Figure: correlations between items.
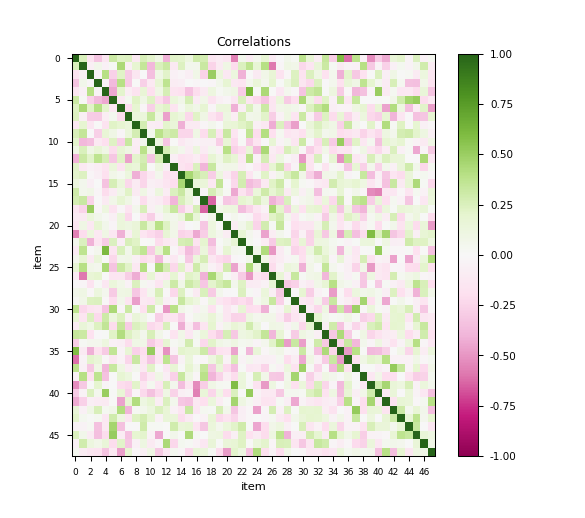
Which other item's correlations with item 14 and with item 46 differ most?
32
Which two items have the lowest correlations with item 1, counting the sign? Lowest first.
26, 10
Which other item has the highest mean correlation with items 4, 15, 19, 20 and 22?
27
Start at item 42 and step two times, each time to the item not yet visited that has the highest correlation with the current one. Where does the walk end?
30
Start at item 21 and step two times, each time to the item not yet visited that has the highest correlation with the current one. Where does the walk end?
41
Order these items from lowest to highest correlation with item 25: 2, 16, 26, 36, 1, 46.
26, 36, 2, 46, 16, 1
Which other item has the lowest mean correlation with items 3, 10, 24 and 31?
44
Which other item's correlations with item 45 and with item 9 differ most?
11
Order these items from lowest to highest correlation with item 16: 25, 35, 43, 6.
43, 6, 35, 25
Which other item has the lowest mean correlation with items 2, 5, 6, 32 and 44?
47
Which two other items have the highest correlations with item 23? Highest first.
4, 40
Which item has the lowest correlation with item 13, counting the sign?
17
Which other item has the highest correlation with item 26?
18
